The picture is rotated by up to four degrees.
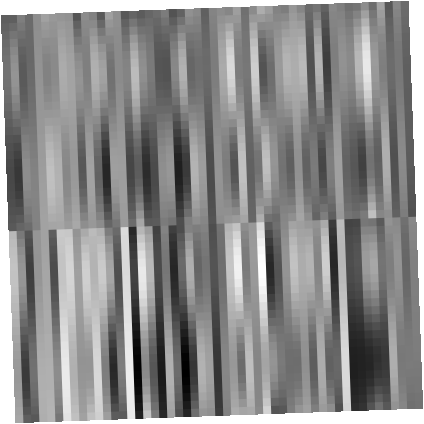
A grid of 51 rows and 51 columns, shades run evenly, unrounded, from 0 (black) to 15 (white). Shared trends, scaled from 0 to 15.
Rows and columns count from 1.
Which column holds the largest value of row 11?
46
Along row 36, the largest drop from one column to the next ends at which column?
33
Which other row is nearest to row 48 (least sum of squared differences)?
43
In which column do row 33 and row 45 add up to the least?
16
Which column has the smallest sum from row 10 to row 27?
22
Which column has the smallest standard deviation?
9
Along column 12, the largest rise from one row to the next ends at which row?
28
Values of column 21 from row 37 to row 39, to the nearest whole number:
3 4 4
